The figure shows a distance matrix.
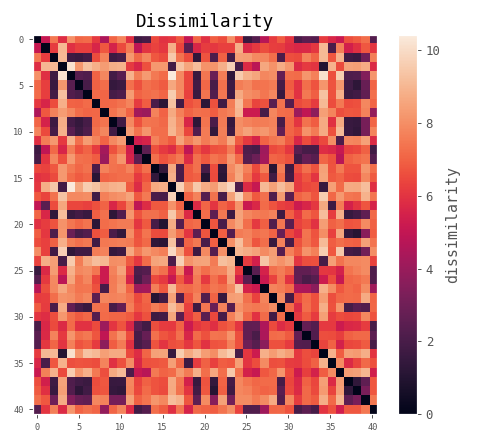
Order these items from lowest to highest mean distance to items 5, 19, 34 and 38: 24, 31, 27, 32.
31, 24, 32, 27
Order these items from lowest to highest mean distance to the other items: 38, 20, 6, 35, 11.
38, 6, 20, 35, 11
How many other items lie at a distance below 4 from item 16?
3
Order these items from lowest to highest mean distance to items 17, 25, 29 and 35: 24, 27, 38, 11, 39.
38, 39, 27, 11, 24
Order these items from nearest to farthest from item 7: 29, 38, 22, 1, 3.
22, 1, 38, 29, 3
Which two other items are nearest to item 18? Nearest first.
35, 1
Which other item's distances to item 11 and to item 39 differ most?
36
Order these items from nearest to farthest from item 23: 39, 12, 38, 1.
38, 39, 1, 12
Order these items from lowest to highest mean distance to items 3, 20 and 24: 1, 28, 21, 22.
28, 22, 21, 1
